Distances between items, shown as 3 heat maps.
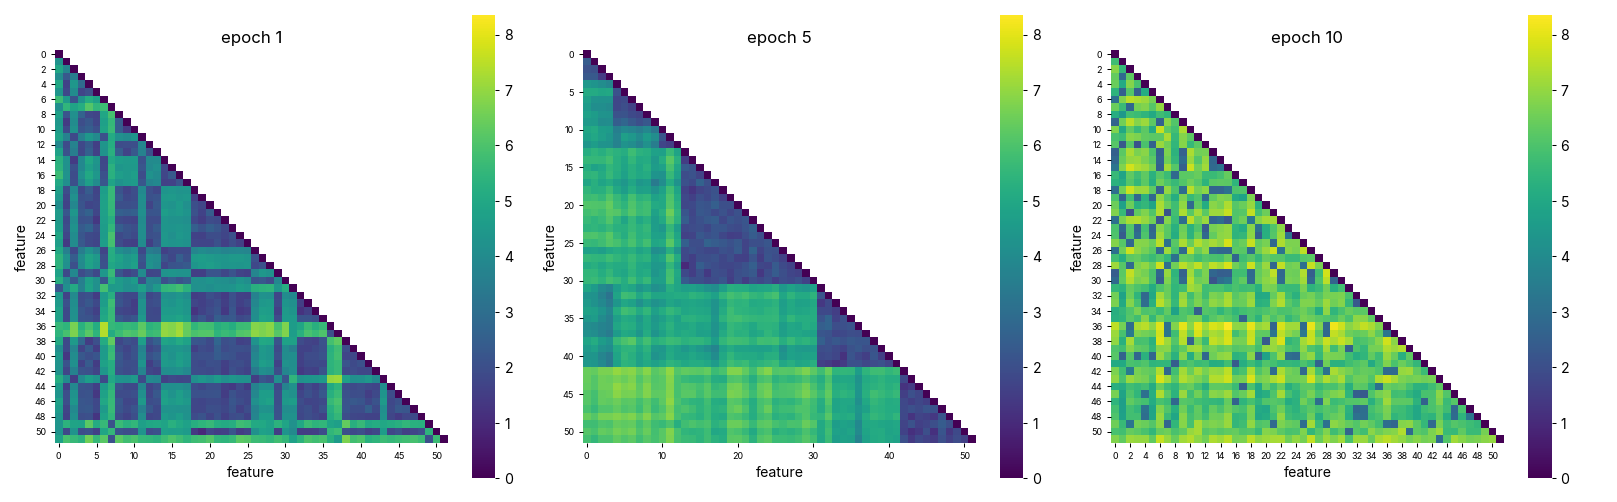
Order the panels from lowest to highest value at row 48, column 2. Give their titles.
epoch 1, epoch 10, epoch 5
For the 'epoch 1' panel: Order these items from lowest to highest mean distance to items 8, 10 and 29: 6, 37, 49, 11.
11, 6, 49, 37
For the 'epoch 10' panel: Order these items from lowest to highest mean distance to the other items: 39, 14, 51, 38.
14, 39, 38, 51
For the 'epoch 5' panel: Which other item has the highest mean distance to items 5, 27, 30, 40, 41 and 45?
11
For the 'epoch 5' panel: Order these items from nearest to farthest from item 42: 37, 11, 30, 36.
36, 37, 30, 11
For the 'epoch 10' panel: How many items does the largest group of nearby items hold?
11
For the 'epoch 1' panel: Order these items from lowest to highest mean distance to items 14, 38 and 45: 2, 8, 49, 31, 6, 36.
8, 2, 6, 31, 49, 36
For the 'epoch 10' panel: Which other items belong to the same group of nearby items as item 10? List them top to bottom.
20, 38
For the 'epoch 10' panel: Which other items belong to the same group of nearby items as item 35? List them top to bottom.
17, 44
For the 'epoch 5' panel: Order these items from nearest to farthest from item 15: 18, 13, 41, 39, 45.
18, 13, 39, 41, 45
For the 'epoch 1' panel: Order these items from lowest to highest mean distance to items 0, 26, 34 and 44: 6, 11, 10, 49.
10, 11, 6, 49
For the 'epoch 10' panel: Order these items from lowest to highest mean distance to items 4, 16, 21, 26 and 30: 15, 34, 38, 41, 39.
41, 15, 34, 39, 38
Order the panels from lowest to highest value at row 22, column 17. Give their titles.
epoch 5, epoch 1, epoch 10
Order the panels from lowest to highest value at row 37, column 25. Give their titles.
epoch 10, epoch 5, epoch 1
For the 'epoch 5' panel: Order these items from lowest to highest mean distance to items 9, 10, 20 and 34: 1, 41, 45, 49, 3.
41, 3, 1, 49, 45
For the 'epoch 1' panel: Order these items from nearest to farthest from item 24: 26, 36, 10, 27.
10, 26, 27, 36
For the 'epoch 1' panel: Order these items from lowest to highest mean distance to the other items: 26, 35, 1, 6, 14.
1, 35, 26, 14, 6
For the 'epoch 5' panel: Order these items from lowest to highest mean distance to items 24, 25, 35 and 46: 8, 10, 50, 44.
50, 44, 10, 8
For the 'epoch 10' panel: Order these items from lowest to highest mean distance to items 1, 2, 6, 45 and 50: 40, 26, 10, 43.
40, 26, 10, 43
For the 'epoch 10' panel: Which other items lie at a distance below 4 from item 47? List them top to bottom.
4, 32, 33, 45, 48
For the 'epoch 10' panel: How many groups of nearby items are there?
10
